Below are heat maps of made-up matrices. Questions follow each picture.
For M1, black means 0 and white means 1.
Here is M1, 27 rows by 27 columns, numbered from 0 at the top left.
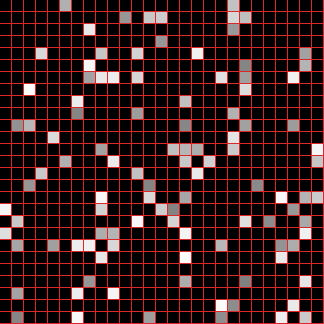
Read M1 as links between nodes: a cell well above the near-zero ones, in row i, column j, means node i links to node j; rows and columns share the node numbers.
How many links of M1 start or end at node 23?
8
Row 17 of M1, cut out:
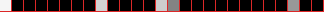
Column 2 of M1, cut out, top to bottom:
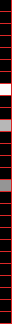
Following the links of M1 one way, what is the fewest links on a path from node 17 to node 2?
3
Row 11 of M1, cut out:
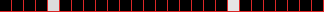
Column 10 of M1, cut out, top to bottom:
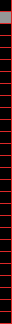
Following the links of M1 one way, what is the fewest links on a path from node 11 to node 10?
5
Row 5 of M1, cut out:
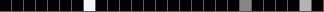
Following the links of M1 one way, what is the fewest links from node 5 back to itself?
4
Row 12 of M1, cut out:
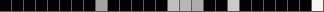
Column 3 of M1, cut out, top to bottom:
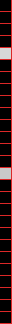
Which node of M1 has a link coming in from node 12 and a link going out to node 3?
node 14
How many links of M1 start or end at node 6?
12
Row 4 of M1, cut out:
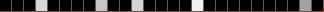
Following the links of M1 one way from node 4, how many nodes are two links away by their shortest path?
9
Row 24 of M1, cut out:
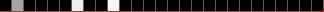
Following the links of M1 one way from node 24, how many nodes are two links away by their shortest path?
9
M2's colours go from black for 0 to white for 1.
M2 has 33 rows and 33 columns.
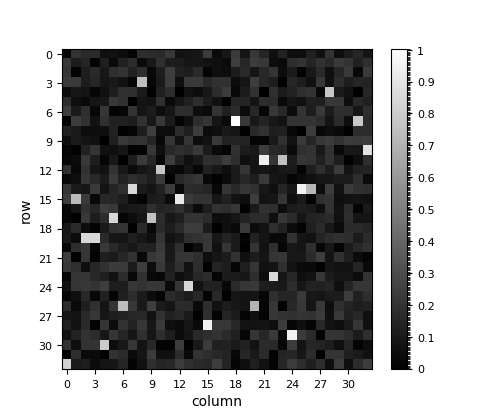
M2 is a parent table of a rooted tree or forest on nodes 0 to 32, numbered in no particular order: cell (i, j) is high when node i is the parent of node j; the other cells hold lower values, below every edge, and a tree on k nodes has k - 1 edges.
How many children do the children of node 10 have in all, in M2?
1
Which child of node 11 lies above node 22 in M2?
23
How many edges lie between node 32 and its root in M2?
6
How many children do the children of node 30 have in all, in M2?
1
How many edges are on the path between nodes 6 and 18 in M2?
4
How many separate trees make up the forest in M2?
8
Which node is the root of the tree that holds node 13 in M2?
29
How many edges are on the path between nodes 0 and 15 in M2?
4
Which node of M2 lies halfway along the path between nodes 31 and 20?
14
